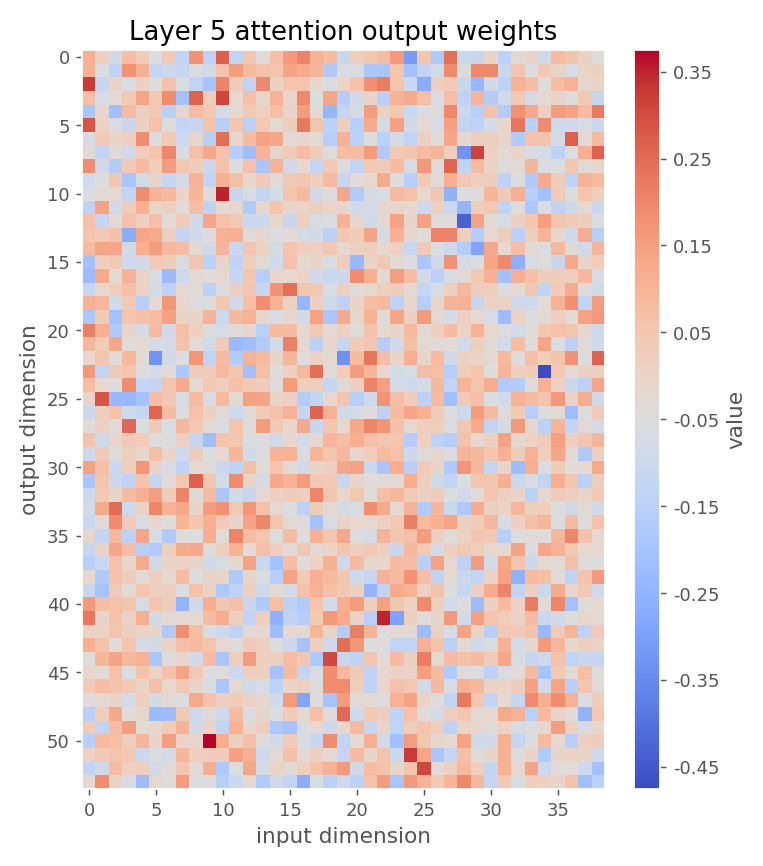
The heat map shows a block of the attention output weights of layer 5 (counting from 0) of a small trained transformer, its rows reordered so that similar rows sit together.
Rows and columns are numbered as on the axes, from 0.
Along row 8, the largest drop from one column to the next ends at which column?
28
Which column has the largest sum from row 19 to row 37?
29
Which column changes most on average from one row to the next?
0
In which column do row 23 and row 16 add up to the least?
34
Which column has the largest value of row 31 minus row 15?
11
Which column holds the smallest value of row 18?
16
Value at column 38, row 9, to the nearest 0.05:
0.1
